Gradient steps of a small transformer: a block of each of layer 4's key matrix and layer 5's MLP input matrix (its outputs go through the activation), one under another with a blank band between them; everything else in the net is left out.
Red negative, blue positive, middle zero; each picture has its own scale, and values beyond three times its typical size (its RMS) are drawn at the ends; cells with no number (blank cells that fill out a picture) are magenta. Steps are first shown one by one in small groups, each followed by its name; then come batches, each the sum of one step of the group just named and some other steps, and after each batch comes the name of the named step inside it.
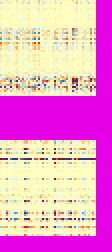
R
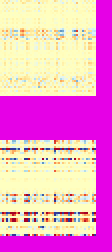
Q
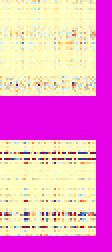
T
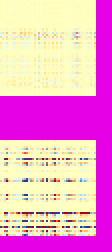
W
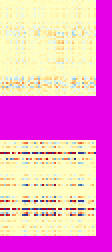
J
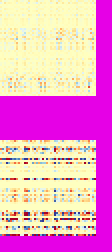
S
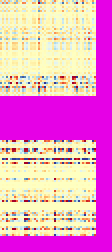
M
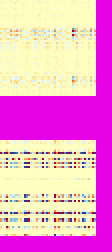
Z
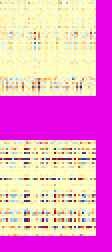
Z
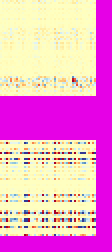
Z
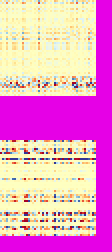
M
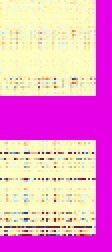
Z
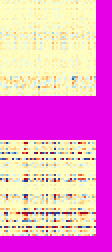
W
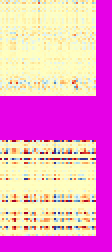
M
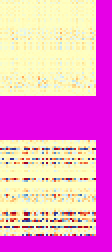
S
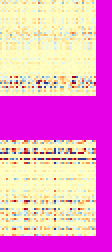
M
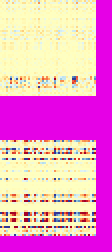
Q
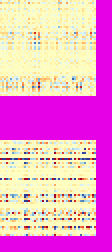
Z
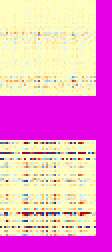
W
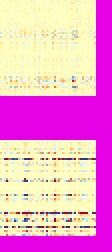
W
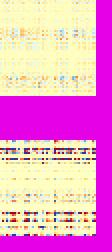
Q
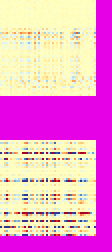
W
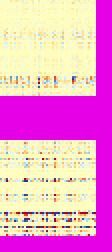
W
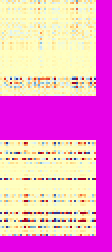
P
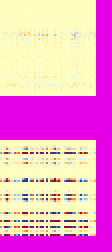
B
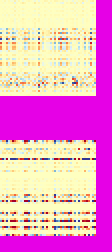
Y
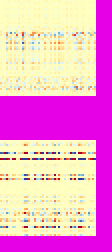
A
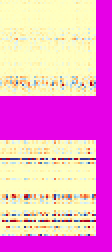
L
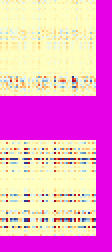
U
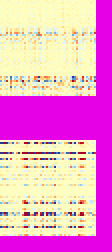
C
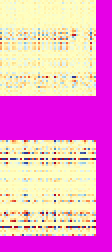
Y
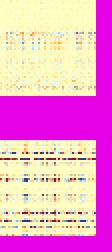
A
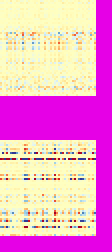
A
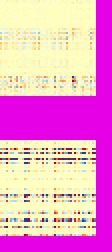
U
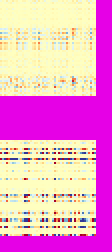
U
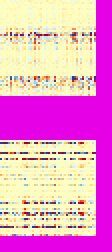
C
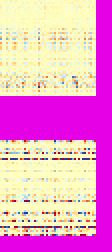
Y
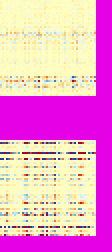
C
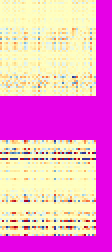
Y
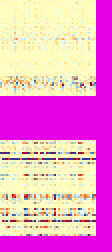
L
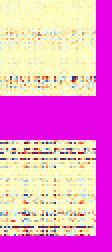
C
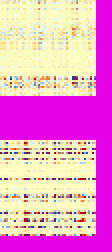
P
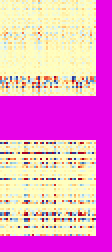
C
